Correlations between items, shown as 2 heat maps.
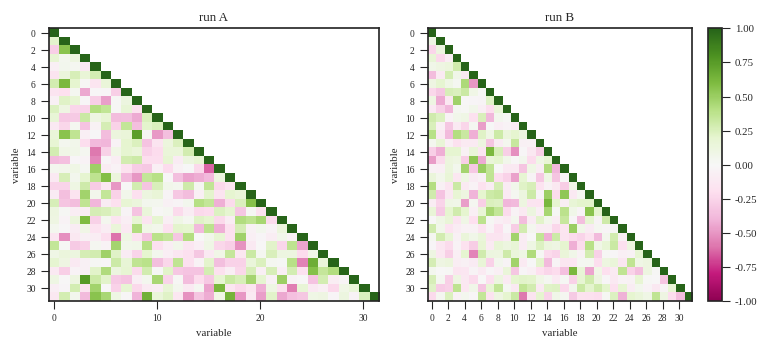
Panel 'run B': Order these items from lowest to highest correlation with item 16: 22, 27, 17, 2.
27, 17, 2, 22
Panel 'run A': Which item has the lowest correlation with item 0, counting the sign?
15
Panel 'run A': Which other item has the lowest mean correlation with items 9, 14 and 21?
18
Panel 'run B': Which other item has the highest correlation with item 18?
0
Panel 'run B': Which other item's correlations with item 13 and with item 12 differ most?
3
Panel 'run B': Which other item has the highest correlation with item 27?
10
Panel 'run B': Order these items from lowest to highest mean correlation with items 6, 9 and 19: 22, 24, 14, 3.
24, 14, 3, 22
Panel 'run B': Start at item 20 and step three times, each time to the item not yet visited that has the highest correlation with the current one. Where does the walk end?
21
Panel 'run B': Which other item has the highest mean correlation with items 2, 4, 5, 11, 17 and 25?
7
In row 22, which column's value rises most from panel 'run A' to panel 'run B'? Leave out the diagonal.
31
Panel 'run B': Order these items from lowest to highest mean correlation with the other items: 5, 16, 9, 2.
5, 9, 2, 16
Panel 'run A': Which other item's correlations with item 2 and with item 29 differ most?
10
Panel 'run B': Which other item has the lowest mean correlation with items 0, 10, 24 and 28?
14
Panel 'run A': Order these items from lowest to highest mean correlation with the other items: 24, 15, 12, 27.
24, 15, 12, 27
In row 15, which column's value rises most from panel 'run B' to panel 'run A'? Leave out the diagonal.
23
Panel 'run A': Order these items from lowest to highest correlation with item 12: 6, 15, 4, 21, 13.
21, 15, 4, 6, 13
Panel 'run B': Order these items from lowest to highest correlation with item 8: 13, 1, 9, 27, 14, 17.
1, 17, 13, 27, 9, 14
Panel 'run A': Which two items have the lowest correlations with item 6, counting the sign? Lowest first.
24, 18
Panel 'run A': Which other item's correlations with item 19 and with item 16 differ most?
20
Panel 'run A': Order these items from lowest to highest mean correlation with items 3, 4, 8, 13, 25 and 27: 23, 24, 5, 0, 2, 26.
24, 5, 2, 26, 0, 23
